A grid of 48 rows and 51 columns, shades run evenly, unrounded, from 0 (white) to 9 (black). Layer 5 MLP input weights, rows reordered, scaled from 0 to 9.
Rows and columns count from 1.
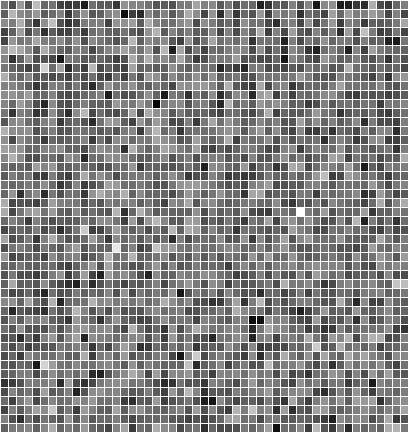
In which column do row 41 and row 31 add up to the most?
5
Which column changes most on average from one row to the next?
6
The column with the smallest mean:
7
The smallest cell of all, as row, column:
24, 38
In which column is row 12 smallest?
29
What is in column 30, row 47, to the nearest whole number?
3
